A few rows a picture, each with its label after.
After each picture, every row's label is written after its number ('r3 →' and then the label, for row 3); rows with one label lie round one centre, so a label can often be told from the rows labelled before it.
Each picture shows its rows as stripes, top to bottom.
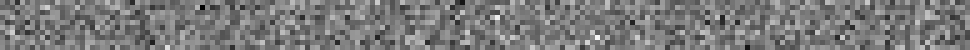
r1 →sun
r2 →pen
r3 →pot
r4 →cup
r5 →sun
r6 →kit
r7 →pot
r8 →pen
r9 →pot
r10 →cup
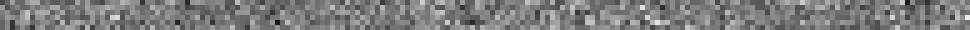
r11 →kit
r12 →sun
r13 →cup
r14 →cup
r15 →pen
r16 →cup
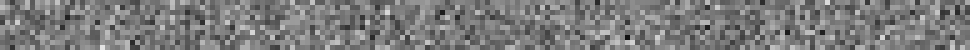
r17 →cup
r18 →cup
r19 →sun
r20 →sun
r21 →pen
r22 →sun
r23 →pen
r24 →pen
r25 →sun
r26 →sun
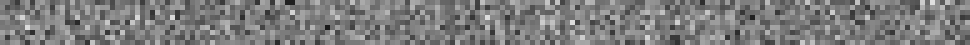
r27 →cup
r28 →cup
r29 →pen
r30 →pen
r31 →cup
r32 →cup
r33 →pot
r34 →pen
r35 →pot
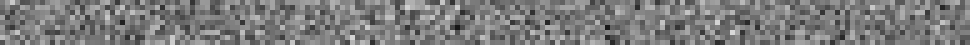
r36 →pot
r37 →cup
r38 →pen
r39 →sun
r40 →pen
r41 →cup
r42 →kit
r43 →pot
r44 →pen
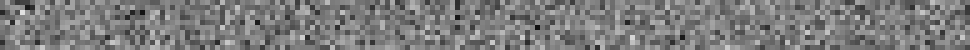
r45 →sun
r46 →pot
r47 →cup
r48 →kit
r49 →pen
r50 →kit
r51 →sun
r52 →cup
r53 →pen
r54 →cup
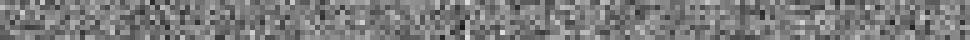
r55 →pen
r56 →kit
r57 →cup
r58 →cup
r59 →pen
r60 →sun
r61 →kit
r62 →pen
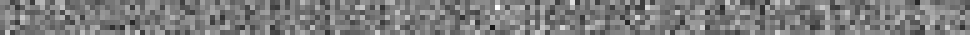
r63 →cup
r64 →cup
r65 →pot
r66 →cup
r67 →cup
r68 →pot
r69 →sun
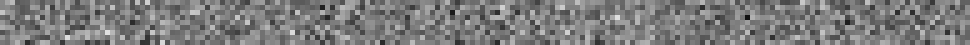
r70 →pot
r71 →kit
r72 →pot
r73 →cup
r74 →sun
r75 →pot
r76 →sun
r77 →kit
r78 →sun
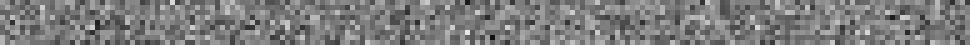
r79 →pen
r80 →sun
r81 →sun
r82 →pot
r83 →pen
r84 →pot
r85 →kit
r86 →pot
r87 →kit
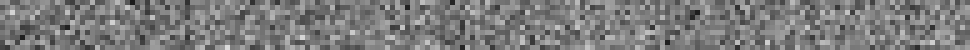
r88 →cup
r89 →sun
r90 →kit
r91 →kit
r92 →pen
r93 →sun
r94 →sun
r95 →sun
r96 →cup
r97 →sun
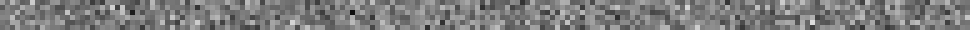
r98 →kit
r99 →kit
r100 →kit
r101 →pot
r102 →pen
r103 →pen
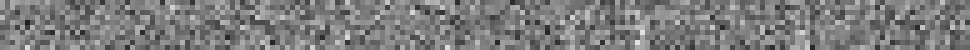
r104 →kit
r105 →pot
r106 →sun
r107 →pot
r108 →pot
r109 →sun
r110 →kit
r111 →kit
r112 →sun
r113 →kit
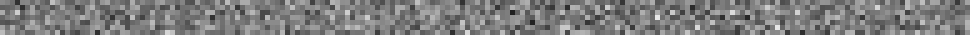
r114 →sun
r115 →pen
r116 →kit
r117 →cup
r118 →cup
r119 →kit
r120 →pot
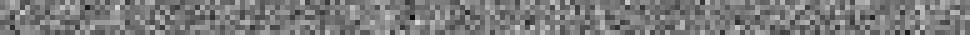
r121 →kit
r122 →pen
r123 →cup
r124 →pen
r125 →sun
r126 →cup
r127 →pot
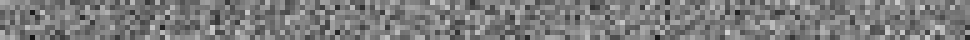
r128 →kit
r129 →pot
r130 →sun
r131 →pen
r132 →sun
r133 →kit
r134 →kit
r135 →pot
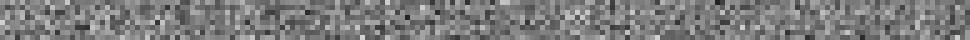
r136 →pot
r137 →pen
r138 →sun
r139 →cup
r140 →pot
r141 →pot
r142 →pot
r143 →cup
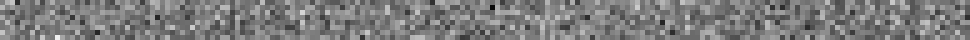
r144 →pot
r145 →pot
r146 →sun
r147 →kit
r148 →cup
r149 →cup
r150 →pen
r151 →sun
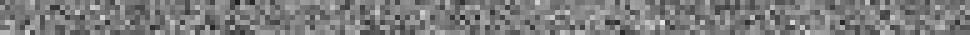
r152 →sun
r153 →sun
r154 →kit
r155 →cup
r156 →pot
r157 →pen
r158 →pot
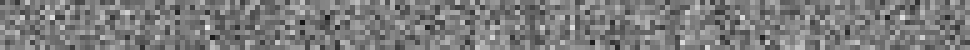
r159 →cup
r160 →sun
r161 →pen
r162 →pot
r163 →sun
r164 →cup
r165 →pen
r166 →pen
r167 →kit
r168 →kit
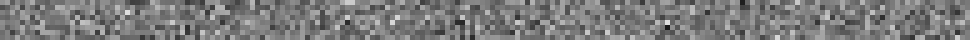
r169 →kit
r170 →pen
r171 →pot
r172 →kit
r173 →sun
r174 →sun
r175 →sun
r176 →pen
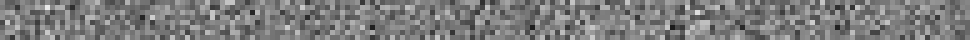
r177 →pot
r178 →cup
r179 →pot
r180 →kit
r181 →pen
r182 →pen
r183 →pot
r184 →pen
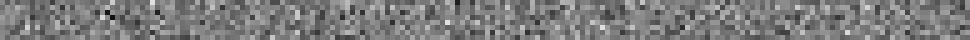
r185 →kit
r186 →kit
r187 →kit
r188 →pot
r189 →kit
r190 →cup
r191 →pot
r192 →kit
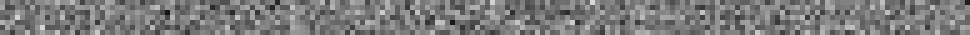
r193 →pen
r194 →sun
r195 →pen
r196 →pen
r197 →pot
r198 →sun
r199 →sun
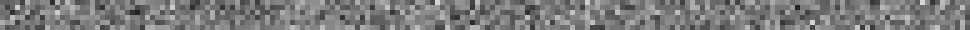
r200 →pen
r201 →pen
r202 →cup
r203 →pot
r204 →pot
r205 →sun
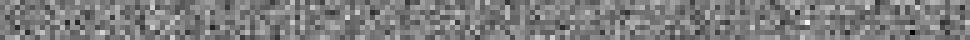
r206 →kit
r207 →kit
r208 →pen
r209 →cup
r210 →sun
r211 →cup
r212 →sun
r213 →pen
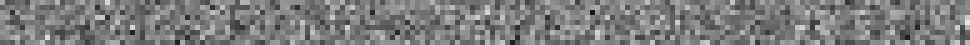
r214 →sun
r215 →pen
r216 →kit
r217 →sun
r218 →sun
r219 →kit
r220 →kit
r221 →kit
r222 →pen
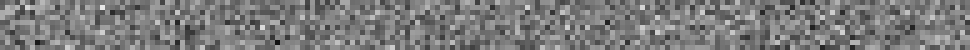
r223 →cup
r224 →kit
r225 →pot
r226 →cup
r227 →pen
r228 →sun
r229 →sun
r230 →cup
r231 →sun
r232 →pen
